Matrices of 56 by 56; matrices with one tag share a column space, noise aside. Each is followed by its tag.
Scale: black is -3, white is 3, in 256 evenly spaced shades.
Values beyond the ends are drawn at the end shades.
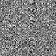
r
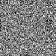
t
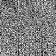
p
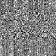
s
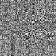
s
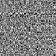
t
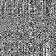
p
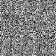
s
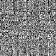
s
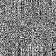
p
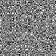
t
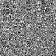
r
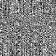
p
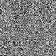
r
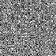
r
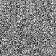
r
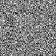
t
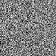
r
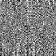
p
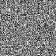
r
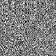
r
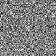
t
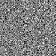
r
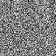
r
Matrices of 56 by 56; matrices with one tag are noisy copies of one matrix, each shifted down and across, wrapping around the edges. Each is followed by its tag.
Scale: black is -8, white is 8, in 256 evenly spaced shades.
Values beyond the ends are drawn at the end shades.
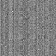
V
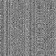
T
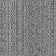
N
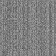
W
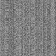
V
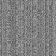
V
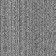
N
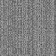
W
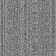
T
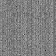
W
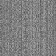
N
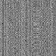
T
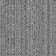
W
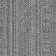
T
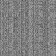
V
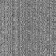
N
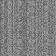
V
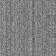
W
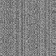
T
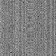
T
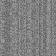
V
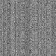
V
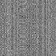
T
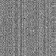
T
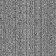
N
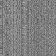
N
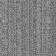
V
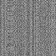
T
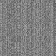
W
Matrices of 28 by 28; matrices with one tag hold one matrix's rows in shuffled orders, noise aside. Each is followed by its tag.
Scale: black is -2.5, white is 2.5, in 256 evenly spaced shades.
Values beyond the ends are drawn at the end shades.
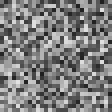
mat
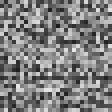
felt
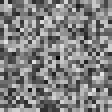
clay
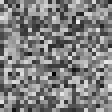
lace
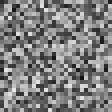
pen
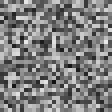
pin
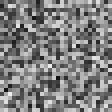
clay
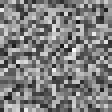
pin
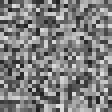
clay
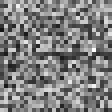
felt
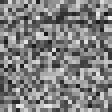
felt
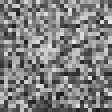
felt
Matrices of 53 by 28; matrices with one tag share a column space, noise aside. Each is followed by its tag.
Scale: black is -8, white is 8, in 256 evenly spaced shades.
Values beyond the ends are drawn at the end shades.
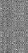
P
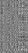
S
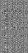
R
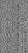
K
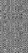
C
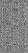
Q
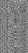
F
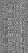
K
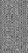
S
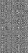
R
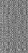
S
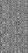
K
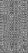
S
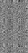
F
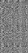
F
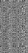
F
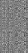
P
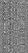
Q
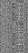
Q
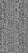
Q
